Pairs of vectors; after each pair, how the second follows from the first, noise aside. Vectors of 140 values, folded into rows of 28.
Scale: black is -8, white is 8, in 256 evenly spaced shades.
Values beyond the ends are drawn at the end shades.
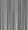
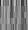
reversed, negated, scaled up.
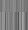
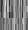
reversed, scaled up.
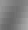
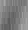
copied.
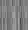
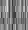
reversed, negated, scaled up.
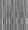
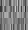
reversed, negated, scaled up.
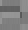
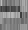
scaled up.
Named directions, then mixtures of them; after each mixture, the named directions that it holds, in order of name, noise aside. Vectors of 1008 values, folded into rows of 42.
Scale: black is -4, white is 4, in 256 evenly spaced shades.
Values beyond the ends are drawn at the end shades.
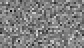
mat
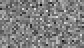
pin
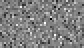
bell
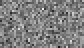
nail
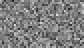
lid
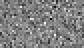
bell.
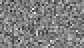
lid, mat.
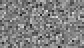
nail, pin.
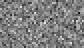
bell, lid, nail.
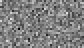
lid, nail.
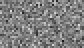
bell, mat, pin.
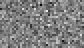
pin.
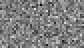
pin.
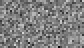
mat, nail, pin.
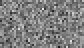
nail.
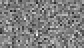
mat, nail.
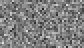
lid, nail.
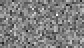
lid, mat, nail.
